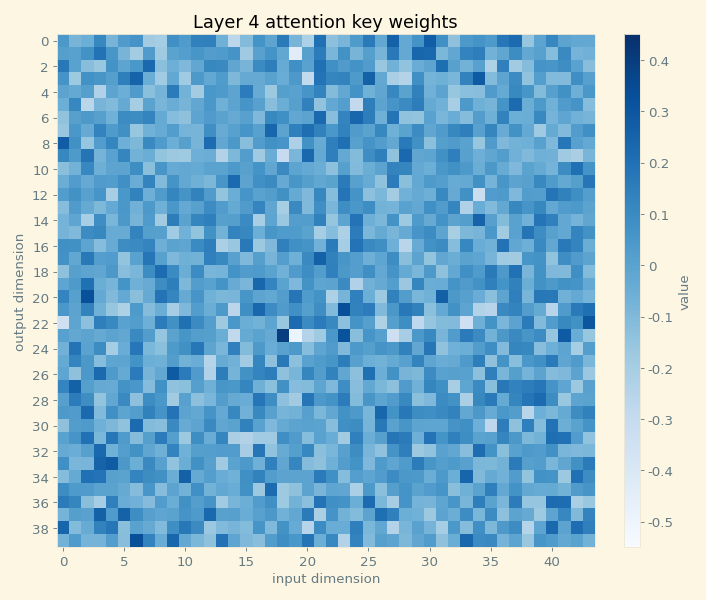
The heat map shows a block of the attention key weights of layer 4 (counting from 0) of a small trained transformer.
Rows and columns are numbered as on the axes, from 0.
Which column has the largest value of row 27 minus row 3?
1
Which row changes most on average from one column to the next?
23
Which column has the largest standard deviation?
19
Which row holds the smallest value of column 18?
9
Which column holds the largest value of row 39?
6
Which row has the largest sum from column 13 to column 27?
7
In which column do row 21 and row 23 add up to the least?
14
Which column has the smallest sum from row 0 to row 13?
8
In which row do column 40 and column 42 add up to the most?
38
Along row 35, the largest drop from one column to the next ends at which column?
18
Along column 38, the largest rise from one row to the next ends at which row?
30
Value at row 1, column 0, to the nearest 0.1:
0
